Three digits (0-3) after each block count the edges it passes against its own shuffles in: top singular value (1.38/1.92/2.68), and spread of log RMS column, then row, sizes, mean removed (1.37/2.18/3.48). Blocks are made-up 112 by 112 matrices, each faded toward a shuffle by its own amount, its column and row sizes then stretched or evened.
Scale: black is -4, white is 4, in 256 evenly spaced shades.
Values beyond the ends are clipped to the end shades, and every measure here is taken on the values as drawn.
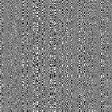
3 3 1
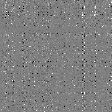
2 2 2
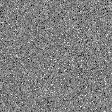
0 1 0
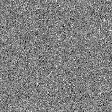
1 1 0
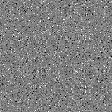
2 0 0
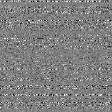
2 0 3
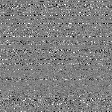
0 0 3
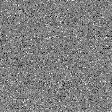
0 0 2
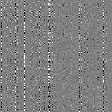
3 3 1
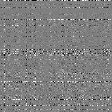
2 2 3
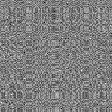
3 0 0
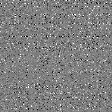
1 1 2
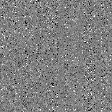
0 2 0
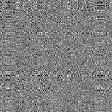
3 1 2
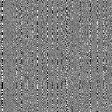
3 3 0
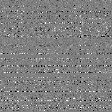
2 1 3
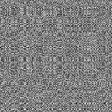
3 1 2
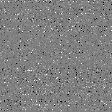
1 1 2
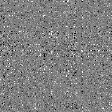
0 2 2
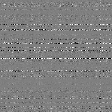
2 1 3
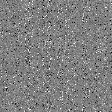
0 2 0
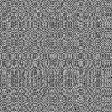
3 2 1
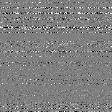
2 0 3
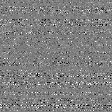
1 0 3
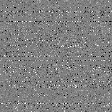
2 1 2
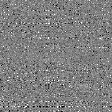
2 1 2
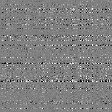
3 2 3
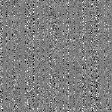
0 3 1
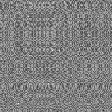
3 1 1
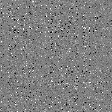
0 2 1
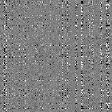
2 3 2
